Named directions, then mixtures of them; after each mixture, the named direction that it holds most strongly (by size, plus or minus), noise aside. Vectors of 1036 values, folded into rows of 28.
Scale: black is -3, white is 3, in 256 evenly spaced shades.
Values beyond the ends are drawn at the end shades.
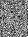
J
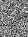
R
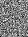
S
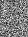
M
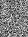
M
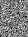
M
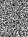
S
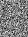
M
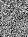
R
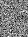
S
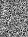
M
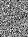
S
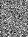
J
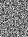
S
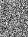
M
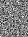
S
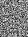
S
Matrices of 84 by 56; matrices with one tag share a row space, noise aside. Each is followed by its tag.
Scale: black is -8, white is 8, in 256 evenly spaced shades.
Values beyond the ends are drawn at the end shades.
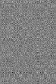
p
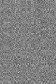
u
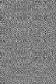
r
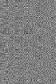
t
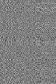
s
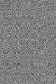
u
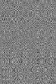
p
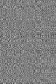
s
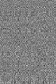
u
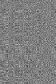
t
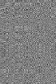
t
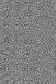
t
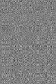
p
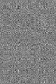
u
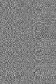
s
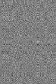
p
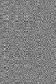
t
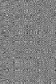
t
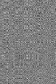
t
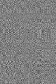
s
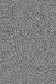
p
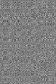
u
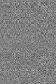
u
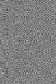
t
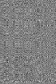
t
